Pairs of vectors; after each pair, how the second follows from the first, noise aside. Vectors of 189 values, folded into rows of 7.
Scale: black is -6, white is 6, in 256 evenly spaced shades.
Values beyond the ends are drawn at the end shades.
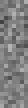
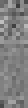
negated, partly zeroed.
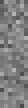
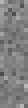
negated, partly zeroed.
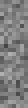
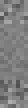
partly zeroed.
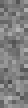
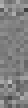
negated, partly zeroed.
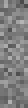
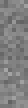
negated, shrunk.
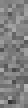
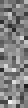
negated, scaled up.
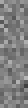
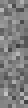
wrapped around, negated.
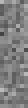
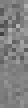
partly zeroed.
